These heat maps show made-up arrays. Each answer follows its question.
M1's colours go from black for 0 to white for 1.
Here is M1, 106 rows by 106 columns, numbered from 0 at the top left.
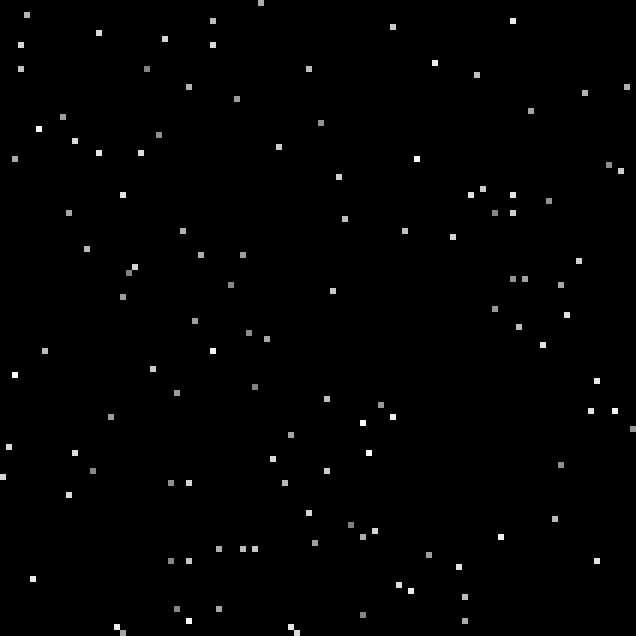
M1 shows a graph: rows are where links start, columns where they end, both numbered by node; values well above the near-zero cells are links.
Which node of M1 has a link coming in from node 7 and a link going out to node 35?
node 3
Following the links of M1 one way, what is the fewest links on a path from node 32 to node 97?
3
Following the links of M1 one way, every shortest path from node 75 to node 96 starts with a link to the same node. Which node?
node 12
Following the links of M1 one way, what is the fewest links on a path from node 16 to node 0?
5
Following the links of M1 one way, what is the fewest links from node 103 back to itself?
4
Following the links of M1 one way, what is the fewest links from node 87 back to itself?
6
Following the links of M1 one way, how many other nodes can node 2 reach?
11
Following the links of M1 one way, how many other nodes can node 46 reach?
10
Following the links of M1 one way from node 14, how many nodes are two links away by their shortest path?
3
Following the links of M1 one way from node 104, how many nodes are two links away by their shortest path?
2
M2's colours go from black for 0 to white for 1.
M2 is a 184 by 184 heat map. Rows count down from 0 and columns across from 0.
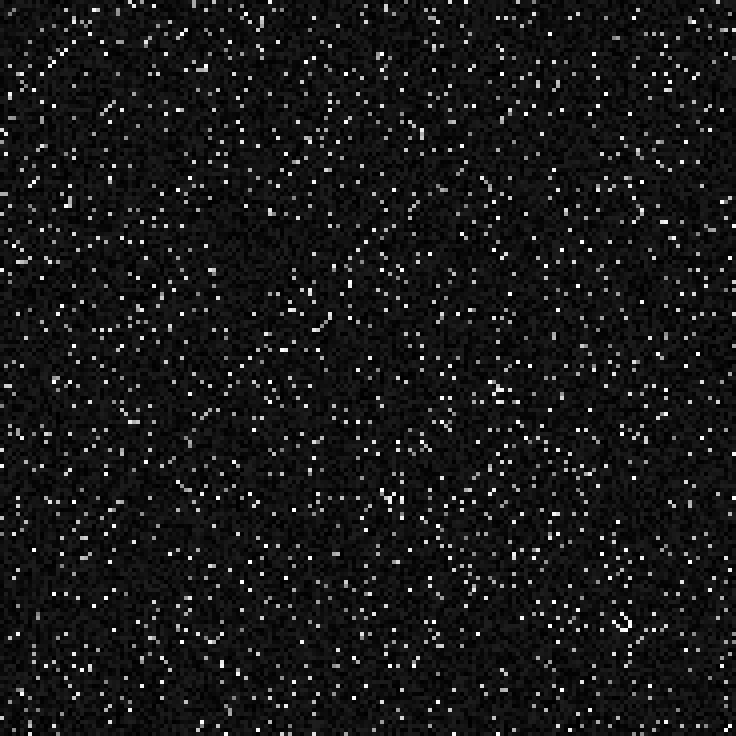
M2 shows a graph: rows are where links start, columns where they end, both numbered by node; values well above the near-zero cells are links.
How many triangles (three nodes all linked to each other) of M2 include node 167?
4
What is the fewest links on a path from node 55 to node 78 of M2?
3
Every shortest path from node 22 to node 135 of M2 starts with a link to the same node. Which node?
node 49
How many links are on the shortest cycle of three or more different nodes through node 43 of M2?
5
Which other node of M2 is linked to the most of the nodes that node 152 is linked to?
node 145
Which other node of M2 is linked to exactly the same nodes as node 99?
node 136
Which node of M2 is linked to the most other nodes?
node 18
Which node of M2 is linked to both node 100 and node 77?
node 118
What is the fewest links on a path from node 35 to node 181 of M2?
3
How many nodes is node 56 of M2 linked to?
12
